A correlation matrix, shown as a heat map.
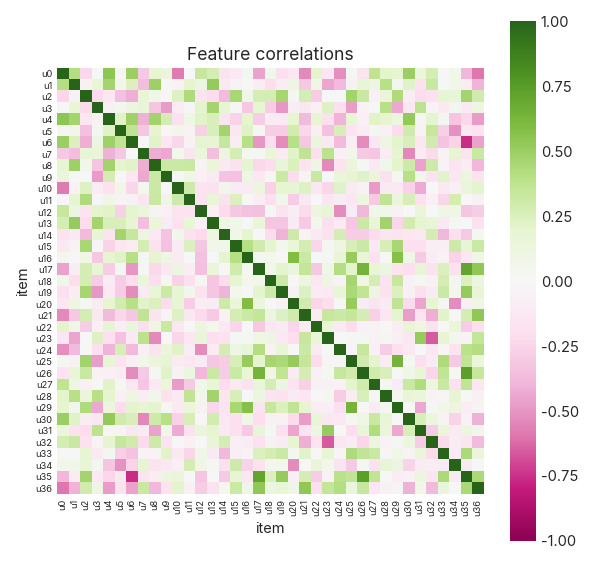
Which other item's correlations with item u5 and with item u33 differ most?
u14
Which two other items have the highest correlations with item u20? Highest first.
u16, u25
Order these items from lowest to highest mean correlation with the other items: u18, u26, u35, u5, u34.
u34, u5, u18, u35, u26
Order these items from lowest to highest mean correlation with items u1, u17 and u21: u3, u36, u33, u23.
u23, u3, u33, u36
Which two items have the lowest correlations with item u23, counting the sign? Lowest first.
u32, u8
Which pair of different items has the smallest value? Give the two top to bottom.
u6, u35
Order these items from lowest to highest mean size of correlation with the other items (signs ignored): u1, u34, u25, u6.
u34, u1, u25, u6
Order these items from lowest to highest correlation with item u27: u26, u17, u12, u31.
u12, u17, u26, u31
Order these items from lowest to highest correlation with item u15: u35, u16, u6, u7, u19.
u6, u19, u35, u7, u16
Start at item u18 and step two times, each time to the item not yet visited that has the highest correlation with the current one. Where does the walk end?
u29
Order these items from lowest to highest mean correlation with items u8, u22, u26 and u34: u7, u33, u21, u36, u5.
u7, u5, u36, u21, u33
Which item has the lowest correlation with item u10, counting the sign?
u0
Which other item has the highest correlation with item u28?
u13
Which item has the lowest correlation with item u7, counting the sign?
u30
